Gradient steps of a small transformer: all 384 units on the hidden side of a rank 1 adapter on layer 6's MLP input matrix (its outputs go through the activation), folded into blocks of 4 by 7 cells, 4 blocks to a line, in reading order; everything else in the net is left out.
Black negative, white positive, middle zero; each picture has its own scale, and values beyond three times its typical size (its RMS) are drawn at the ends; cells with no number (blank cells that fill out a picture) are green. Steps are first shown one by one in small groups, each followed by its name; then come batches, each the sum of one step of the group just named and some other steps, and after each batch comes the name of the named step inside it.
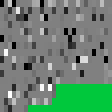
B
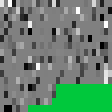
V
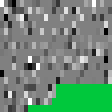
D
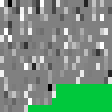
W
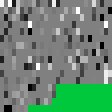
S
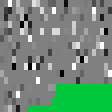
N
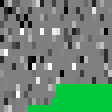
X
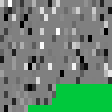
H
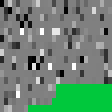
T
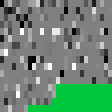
X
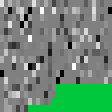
N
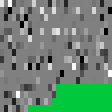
N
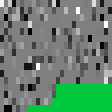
V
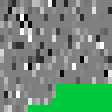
N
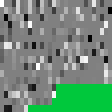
S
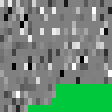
N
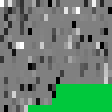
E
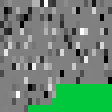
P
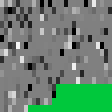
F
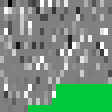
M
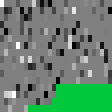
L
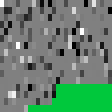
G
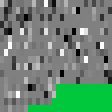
P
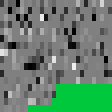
F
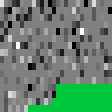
G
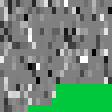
M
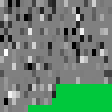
G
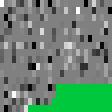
E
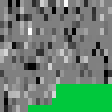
M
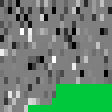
F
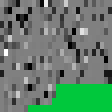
P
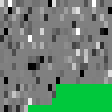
E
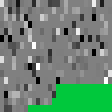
E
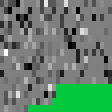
P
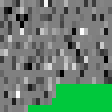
P
